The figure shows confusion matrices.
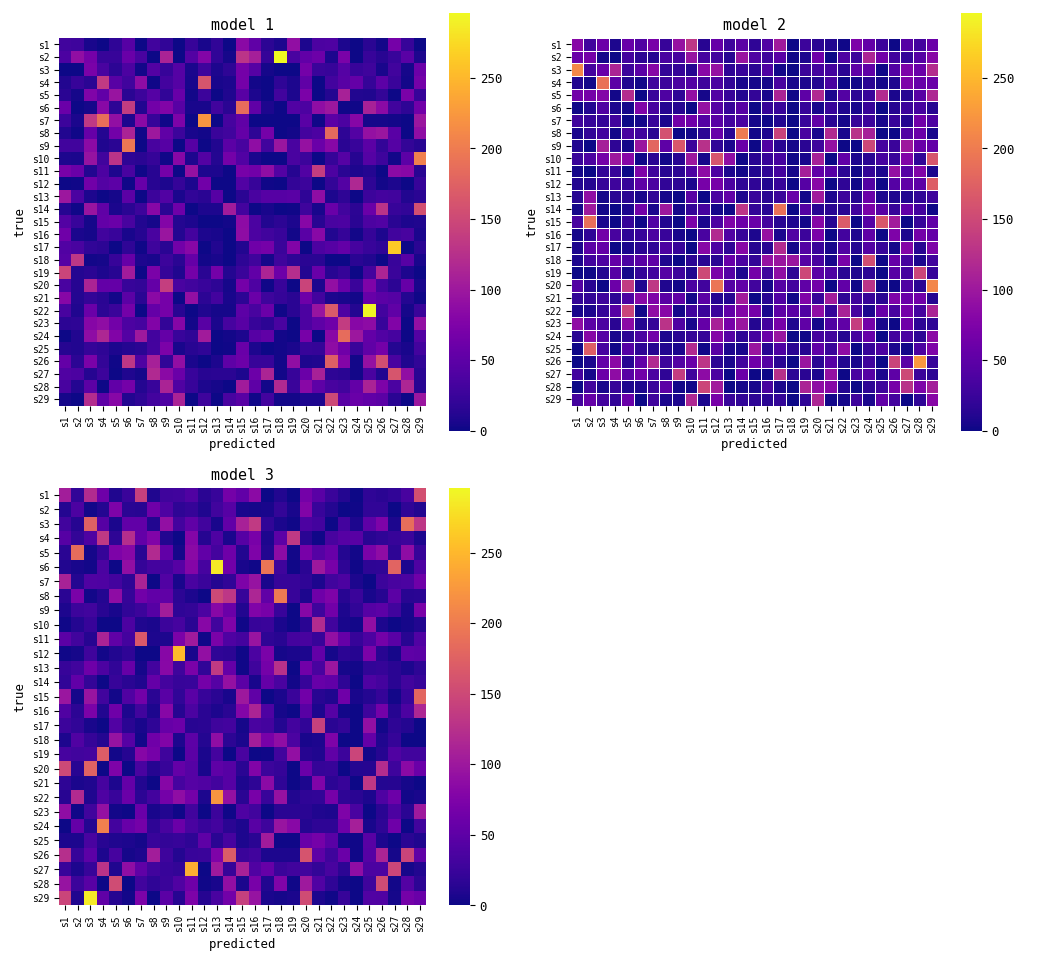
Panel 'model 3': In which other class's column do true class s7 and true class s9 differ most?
s1
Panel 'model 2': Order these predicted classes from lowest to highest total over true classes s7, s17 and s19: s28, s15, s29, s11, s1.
s1, s15, s29, s28, s11
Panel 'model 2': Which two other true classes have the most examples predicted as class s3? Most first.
s4, s9
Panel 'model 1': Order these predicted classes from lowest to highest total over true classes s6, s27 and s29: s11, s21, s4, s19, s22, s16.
s11, s19, s16, s4, s21, s22
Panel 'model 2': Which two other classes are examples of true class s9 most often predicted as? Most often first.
s7, s24
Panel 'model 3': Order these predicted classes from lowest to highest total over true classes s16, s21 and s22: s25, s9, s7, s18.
s7, s18, s25, s9
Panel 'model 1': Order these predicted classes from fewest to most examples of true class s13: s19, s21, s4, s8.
s4, s8, s19, s21
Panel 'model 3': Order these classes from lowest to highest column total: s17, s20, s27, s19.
s19, s27, s17, s20
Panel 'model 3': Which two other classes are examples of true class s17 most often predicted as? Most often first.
s21, s25
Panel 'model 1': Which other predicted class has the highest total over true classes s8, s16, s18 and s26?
s22
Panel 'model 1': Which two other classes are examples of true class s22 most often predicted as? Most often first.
s25, s21
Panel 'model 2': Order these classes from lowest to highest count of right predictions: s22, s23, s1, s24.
s24, s1, s22, s23
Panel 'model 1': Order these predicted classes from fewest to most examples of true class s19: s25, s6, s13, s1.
s25, s13, s6, s1
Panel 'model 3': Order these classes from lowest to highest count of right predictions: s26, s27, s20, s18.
s20, s18, s26, s27
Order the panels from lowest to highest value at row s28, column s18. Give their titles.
model 2, model 3, model 1
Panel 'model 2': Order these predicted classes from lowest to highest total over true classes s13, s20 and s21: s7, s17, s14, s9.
s9, s17, s14, s7
